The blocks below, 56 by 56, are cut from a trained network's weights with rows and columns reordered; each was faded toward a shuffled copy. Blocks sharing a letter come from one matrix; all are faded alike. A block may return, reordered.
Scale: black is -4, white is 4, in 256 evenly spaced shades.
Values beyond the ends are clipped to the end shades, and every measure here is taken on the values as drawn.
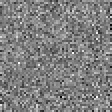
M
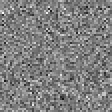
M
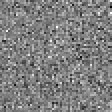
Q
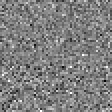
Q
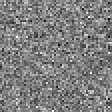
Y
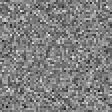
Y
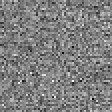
Q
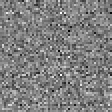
Q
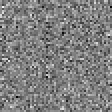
M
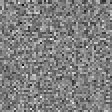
Y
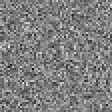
M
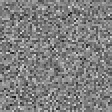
Y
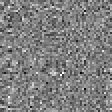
Q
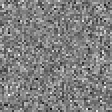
M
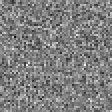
Y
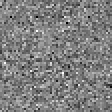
Q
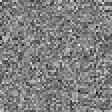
Y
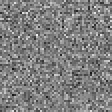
Y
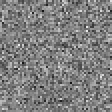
Y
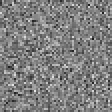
M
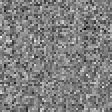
Y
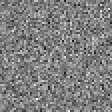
M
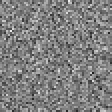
Y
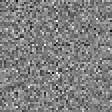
Q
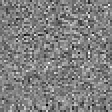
Q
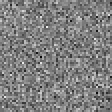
Y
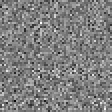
M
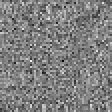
Y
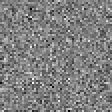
Q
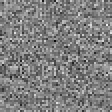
Y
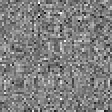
Q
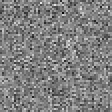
Y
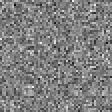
Y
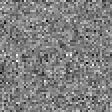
Q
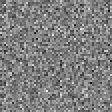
Y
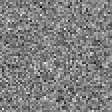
Y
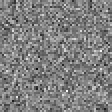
M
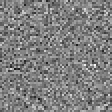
Y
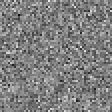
M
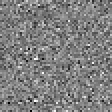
Q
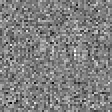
Q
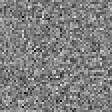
M
